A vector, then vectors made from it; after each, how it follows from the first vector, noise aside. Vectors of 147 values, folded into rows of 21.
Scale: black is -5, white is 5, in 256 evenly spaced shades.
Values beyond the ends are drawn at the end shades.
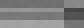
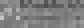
reversed, negated, partly zeroed.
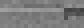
partly zeroed.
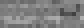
wrapped around, partly zeroed.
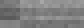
reversed, shrunk.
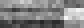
negated, scaled up.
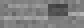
wrapped around, partly zeroed.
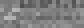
reversed, negated, partly zeroed.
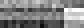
negated, scaled up.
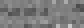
wrapped around, negated, partly zeroed.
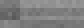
reversed, shrunk.
